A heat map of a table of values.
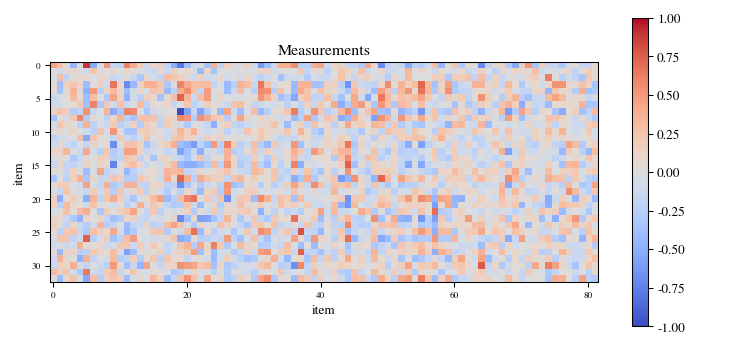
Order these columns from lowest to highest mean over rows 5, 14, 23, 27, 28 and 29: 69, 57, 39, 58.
57, 39, 58, 69
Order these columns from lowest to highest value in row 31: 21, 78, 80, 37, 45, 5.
80, 78, 37, 21, 45, 5
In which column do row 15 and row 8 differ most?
44
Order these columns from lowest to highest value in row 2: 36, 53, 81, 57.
36, 81, 57, 53
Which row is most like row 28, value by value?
25
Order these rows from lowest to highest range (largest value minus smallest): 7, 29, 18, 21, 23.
29, 21, 18, 23, 7
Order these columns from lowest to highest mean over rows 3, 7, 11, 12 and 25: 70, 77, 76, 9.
9, 76, 70, 77
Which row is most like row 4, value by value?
32
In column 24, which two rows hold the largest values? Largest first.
27, 12
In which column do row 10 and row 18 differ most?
19
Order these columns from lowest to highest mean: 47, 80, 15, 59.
47, 80, 59, 15
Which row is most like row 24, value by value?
16
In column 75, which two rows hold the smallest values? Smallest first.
23, 7
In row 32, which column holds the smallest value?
5
